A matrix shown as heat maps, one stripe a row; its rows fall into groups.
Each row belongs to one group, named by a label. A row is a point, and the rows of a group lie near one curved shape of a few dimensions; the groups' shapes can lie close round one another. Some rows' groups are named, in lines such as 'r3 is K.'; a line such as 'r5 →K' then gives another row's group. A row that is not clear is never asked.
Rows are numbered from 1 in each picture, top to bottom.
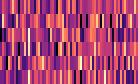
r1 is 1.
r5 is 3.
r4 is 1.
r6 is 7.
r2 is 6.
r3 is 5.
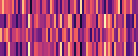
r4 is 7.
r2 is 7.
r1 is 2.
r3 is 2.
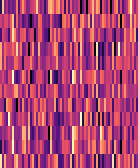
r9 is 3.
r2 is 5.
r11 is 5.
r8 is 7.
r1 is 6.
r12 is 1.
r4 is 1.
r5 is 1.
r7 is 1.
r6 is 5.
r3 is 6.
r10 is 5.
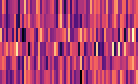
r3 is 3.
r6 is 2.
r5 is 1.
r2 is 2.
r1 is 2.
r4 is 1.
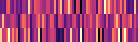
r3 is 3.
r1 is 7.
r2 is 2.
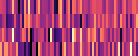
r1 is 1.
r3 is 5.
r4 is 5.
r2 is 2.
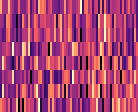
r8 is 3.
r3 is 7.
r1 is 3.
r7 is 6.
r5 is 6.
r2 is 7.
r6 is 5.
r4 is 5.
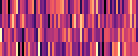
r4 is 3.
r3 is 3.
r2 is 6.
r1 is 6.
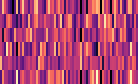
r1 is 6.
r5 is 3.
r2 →7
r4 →7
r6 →6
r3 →2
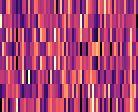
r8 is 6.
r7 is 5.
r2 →3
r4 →6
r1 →7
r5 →7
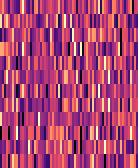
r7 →6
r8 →5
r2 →2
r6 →5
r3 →5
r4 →2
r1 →6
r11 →7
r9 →3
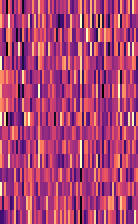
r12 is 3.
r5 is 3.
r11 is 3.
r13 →2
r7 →3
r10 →1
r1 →3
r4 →3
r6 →2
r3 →7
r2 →3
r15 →2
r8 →2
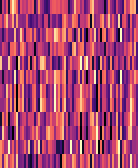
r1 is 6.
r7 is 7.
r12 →5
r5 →3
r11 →3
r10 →6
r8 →7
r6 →7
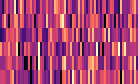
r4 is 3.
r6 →5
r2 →6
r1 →7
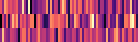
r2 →6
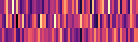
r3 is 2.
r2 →7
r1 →5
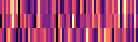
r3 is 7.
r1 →1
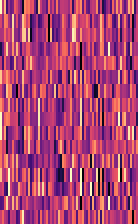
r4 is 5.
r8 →3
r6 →2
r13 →3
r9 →3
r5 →2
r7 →7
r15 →5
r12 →5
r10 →1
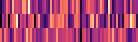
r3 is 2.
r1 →5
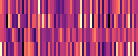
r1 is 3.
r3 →1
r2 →3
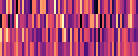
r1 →7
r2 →6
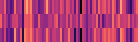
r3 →2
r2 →1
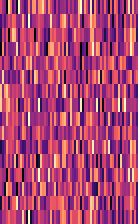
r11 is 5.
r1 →3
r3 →6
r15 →6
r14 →7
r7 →2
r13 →3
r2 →5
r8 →3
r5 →2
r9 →5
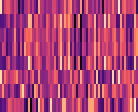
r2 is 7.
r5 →7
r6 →1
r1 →3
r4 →2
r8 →5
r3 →2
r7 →6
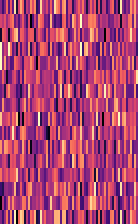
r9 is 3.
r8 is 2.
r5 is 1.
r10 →6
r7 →7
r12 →6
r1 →7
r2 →5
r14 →7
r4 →3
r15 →5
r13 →1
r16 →7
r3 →6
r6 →2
